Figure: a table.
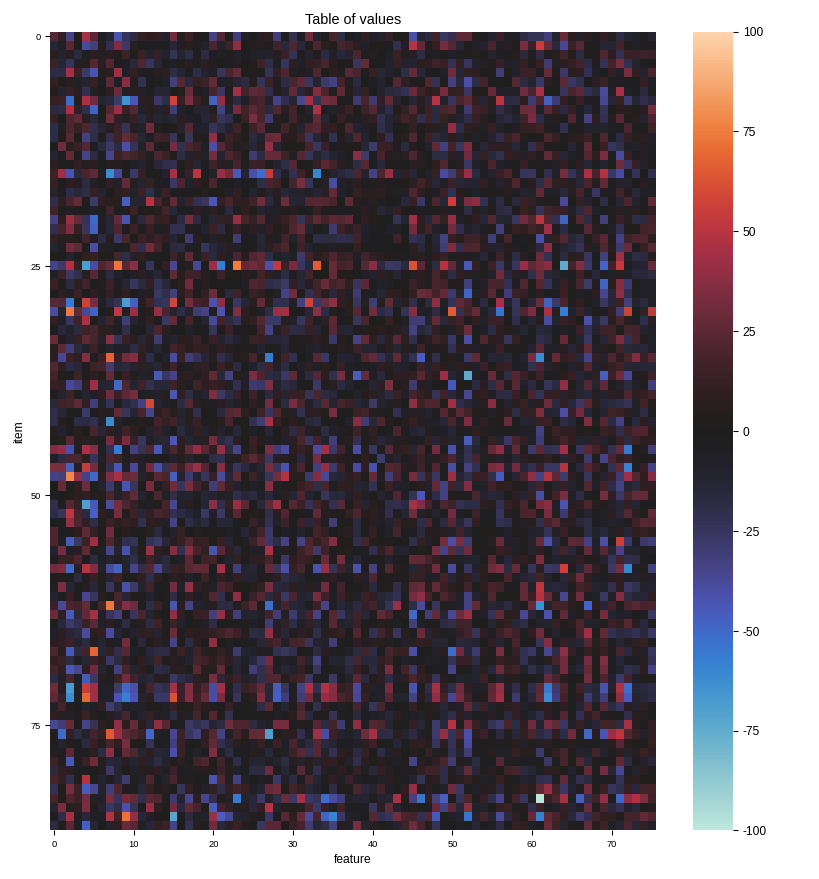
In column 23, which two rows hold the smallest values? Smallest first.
83, 15
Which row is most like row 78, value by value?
44
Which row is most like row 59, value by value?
17
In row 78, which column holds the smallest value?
15
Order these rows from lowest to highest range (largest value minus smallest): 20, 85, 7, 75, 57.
57, 75, 20, 7, 85
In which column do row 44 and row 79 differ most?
2
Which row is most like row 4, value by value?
52
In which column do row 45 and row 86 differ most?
4
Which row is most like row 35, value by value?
62
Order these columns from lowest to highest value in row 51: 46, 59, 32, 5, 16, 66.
5, 32, 16, 66, 59, 46
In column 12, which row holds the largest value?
40
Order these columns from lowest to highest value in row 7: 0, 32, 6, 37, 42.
6, 37, 0, 42, 32
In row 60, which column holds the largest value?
61
